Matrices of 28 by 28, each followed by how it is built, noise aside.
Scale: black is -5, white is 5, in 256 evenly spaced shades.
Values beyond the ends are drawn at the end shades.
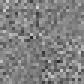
block diagonal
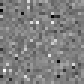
sparse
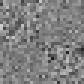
block diagonal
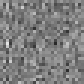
low rank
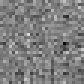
low rank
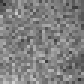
smooth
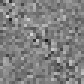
banded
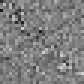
banded
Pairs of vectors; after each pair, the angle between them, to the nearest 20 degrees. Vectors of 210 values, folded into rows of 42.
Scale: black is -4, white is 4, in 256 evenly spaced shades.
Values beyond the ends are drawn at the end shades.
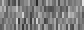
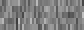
140 degrees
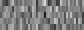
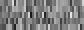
80 degrees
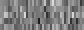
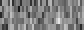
80 degrees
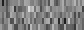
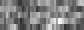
100 degrees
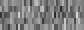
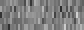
40 degrees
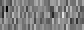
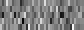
100 degrees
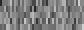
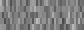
140 degrees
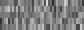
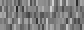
100 degrees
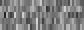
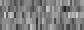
160 degrees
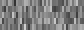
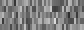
20 degrees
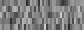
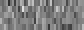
80 degrees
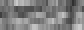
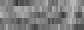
160 degrees
